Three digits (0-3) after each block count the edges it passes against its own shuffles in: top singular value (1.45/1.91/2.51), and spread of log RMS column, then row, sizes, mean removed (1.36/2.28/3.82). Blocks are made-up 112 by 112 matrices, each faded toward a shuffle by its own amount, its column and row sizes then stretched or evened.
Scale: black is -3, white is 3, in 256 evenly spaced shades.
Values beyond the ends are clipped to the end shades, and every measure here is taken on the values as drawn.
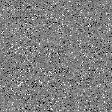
0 1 1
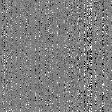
1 3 0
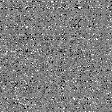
0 1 2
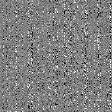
0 3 1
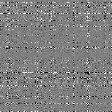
2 2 3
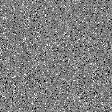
0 1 1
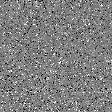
0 0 1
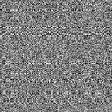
3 0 2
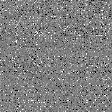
1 1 2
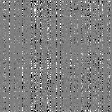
1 3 2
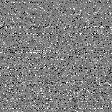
2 0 2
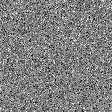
1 0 0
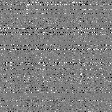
1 1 3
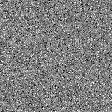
1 0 0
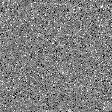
0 1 0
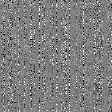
0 3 1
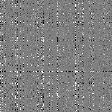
2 3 2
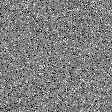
0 0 0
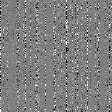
2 3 1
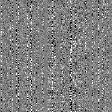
2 3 0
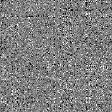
2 2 1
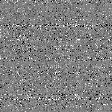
1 1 2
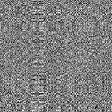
3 1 2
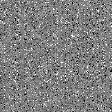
1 2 1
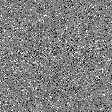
1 0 1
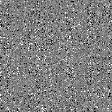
0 2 1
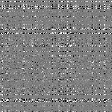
3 2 3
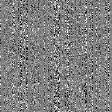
0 3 0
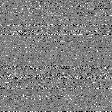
1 0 3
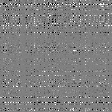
2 2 3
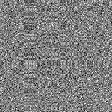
3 0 0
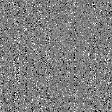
1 2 1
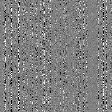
2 3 0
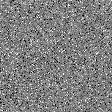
0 0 0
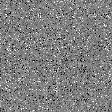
1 1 1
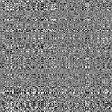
3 2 3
